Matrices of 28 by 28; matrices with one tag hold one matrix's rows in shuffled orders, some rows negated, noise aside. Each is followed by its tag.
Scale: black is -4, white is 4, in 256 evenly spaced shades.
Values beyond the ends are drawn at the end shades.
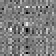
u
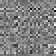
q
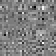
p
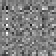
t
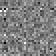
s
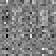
t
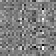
p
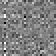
s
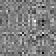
p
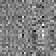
p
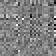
q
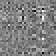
p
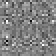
t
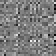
q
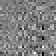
p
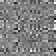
q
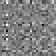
t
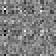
s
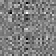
u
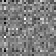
s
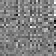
q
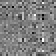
p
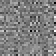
q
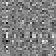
t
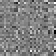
q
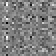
t
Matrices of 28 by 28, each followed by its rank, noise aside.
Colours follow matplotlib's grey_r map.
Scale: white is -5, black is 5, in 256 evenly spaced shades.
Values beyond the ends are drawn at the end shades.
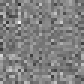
four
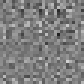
five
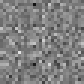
five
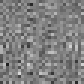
five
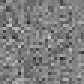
seven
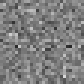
seven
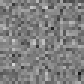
seven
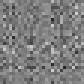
four
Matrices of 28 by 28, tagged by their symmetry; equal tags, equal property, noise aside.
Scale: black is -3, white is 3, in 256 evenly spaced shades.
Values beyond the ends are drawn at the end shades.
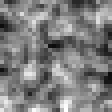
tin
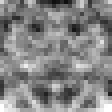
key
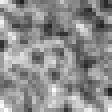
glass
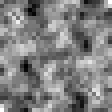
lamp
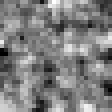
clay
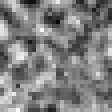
clay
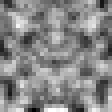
key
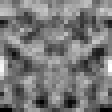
key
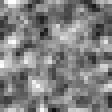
tin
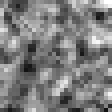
tin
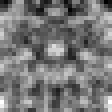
key
